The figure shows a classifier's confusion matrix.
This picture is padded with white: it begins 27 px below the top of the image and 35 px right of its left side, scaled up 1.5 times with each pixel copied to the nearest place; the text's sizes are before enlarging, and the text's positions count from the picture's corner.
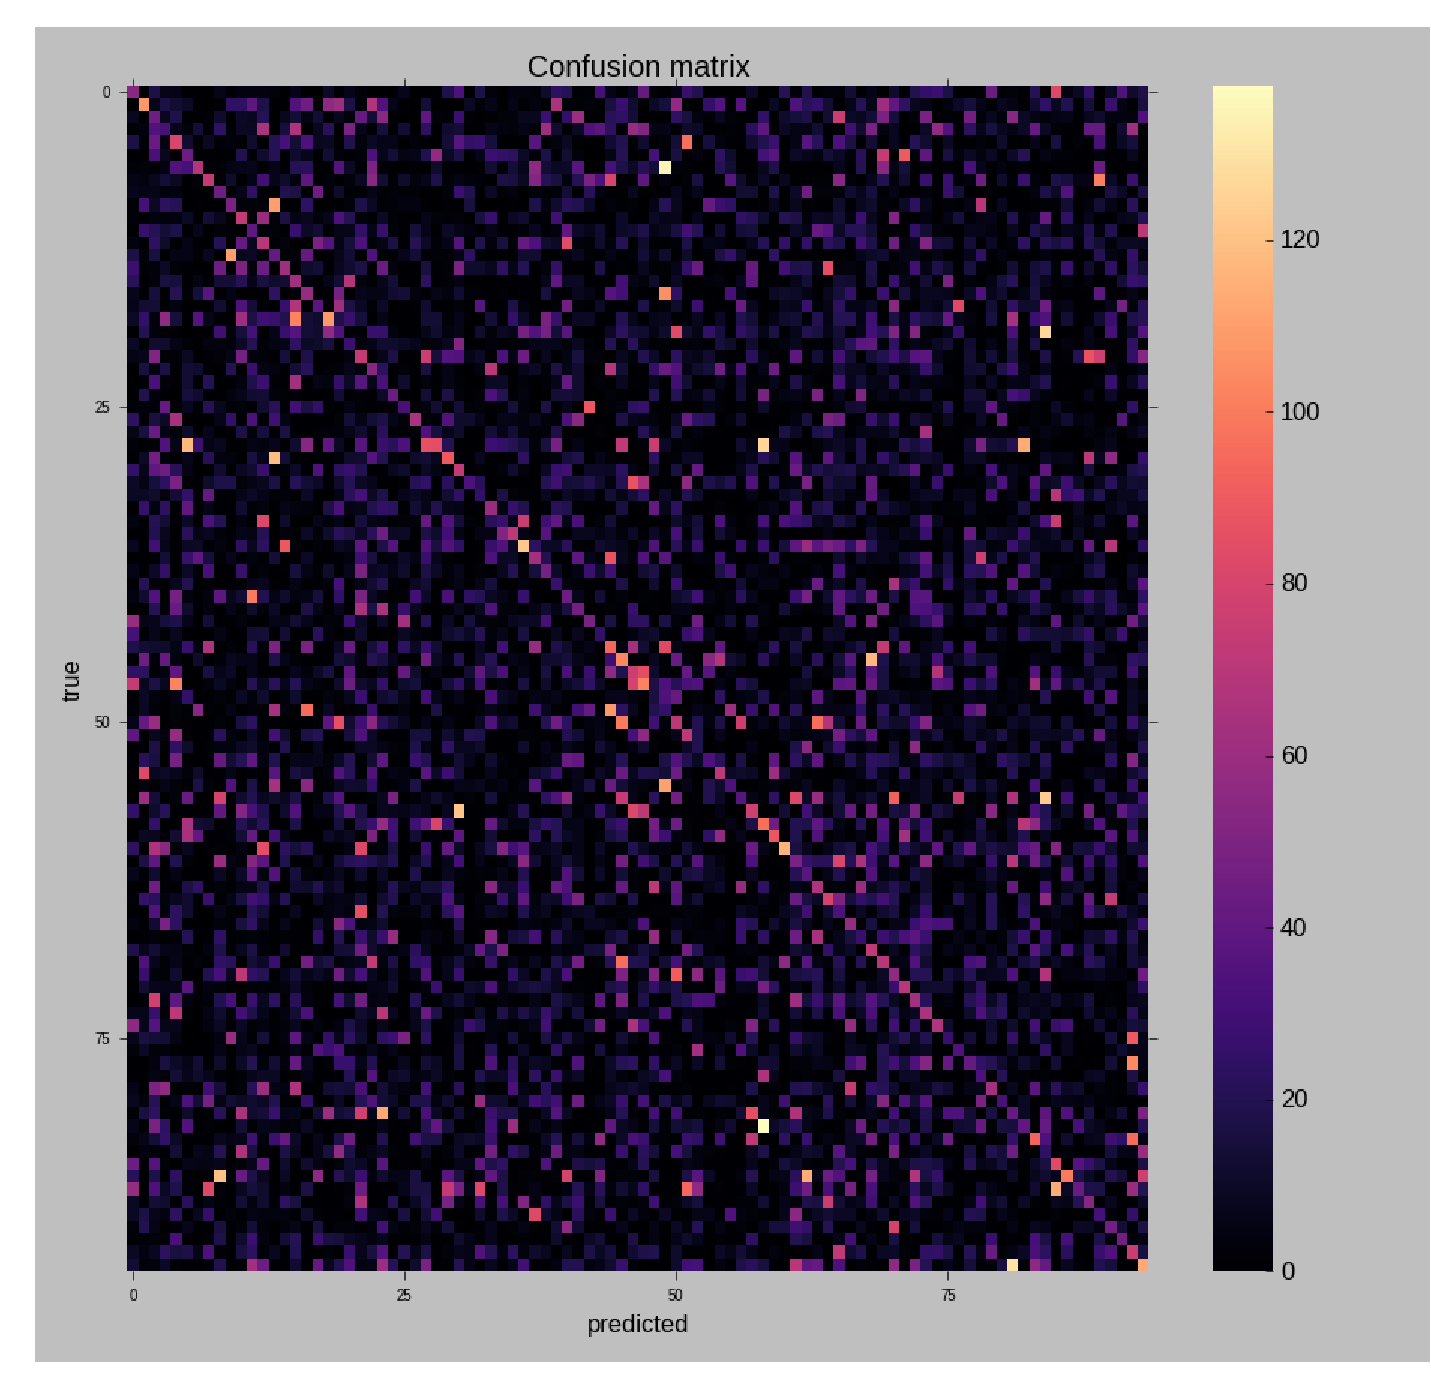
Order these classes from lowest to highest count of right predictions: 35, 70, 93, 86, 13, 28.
13, 70, 35, 28, 86, 93
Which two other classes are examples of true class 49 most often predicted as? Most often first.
44, 16
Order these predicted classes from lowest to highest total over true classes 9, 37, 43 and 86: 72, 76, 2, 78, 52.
76, 2, 52, 72, 78
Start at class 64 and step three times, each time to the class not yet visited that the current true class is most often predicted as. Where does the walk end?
50
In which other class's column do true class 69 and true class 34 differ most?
45
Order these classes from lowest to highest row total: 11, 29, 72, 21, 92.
11, 29, 92, 72, 21
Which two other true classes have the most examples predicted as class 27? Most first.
28, 21
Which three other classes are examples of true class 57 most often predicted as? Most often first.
30, 46, 47
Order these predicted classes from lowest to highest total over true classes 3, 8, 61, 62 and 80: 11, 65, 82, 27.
82, 27, 65, 11
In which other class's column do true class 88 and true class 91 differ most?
64
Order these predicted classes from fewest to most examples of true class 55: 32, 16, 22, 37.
32, 22, 37, 16
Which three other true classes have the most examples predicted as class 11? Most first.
40, 93, 61
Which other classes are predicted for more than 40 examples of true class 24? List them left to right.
58, 63, 67
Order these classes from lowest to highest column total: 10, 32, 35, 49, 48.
35, 32, 49, 48, 10
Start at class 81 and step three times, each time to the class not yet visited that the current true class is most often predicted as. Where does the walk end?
20
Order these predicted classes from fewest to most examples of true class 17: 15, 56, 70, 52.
52, 56, 70, 15
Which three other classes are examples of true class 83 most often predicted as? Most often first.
92, 57, 43
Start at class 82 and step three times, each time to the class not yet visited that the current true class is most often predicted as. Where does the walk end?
5
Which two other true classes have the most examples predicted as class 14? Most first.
36, 83
